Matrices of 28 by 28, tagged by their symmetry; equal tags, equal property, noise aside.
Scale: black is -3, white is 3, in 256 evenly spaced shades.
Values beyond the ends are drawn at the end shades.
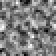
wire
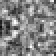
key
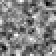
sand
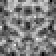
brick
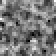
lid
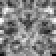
brick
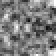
key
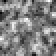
lid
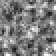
sand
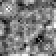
sand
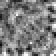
sand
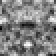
brick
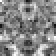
brick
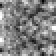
key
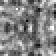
key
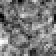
lid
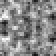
key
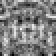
brick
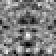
brick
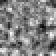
lid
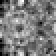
key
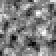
wire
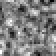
wire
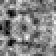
key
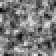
lid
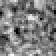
wire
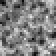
sand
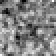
lid
